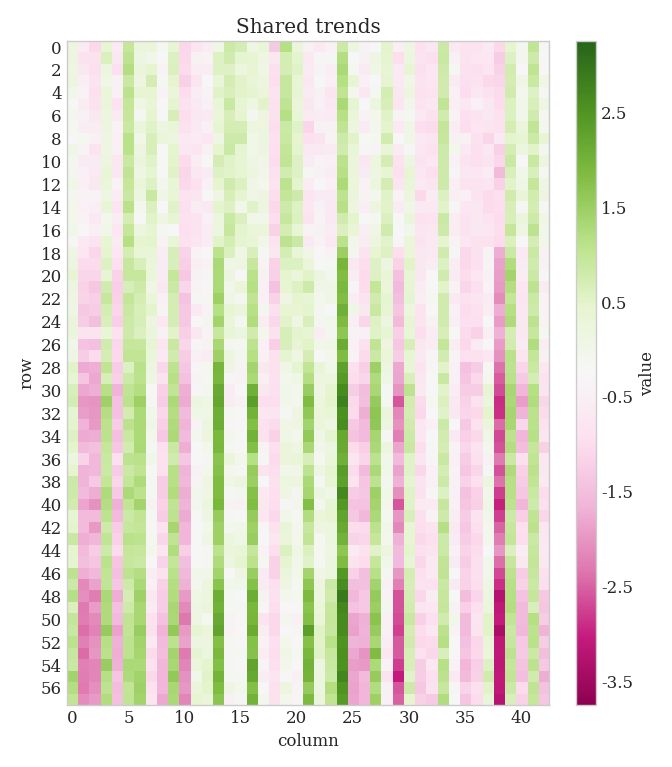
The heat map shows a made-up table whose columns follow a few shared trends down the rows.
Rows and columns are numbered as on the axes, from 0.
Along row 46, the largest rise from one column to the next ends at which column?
39
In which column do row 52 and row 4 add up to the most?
24
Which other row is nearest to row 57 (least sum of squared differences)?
52
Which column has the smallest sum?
38
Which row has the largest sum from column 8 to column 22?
51
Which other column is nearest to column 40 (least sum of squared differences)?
8
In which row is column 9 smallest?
16
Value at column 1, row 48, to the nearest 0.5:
-2
